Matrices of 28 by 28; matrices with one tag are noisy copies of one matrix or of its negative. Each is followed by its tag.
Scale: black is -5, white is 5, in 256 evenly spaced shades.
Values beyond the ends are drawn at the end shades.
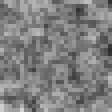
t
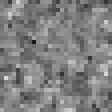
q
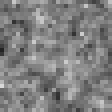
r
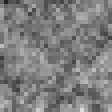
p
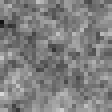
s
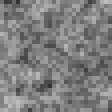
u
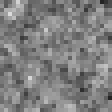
q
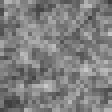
u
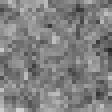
t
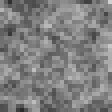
t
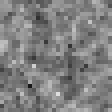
r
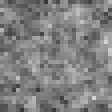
t
